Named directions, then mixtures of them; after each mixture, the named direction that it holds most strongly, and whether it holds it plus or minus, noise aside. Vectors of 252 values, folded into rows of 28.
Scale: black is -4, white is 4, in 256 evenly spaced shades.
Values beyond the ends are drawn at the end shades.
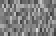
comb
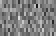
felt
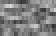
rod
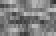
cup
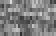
cup, plus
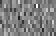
felt, minus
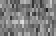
comb, minus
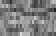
cup, minus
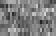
cup, plus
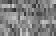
cup, minus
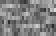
rod, plus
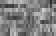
rod, minus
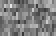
rod, plus
